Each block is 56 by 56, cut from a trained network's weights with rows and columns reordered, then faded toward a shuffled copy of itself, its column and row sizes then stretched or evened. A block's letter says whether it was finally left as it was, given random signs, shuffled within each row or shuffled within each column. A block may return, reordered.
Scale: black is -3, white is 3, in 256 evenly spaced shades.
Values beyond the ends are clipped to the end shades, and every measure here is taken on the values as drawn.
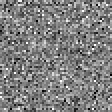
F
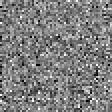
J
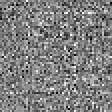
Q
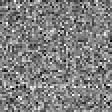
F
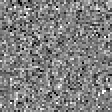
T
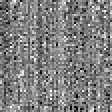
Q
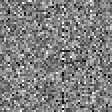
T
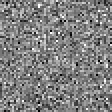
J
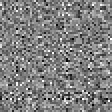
Q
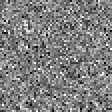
F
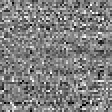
Q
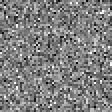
T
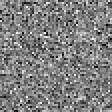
F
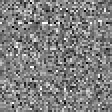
J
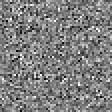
J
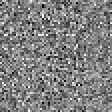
J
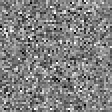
J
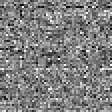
Q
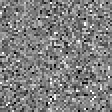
T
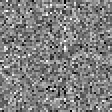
T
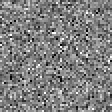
T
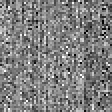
T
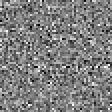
J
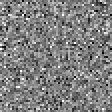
F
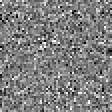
J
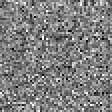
Q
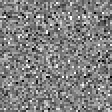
J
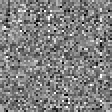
Q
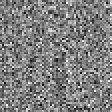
Q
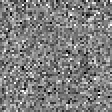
J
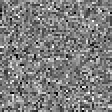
J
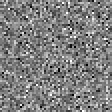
T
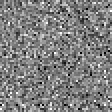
F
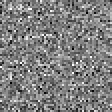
J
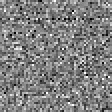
F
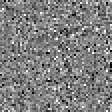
T
